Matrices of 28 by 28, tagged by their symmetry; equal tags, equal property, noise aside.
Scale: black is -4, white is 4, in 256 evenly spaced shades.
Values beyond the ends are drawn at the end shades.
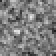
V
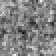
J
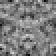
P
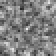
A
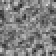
J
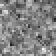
A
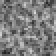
J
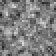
V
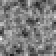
J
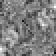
J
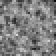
A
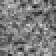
J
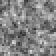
A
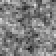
J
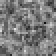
V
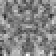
P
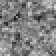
V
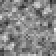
V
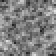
J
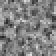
J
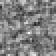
J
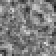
A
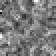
V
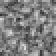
A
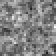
V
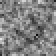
V
